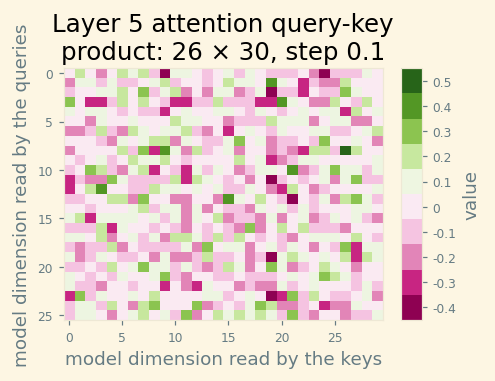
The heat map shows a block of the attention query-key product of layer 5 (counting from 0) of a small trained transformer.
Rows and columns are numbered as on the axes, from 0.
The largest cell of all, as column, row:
26, 8
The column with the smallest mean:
19
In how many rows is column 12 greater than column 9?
8
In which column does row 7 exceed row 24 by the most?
24
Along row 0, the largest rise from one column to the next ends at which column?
10
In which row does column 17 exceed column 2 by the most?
16
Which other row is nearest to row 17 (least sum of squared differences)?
4
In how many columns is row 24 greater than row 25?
9
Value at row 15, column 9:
-0.1
